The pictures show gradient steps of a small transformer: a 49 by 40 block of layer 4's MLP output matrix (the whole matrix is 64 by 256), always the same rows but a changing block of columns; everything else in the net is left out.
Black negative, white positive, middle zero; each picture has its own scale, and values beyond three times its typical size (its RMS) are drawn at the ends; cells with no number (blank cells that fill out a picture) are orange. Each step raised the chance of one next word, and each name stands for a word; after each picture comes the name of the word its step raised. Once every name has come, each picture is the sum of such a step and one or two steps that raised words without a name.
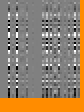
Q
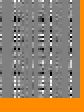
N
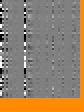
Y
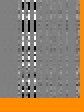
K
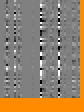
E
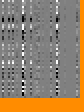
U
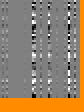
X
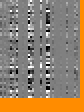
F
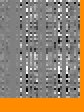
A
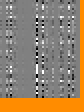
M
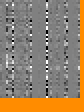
E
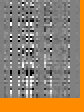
N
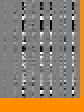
K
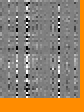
M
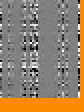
Y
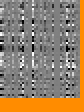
K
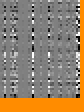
X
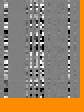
E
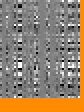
M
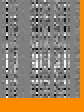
M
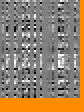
Q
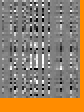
F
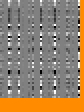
N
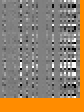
K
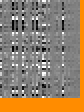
K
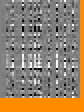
Y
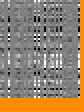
N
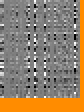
Y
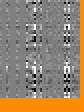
A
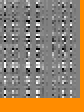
N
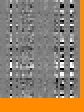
F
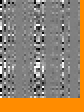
A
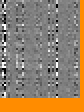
Y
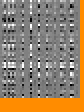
U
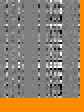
U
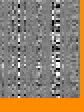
K
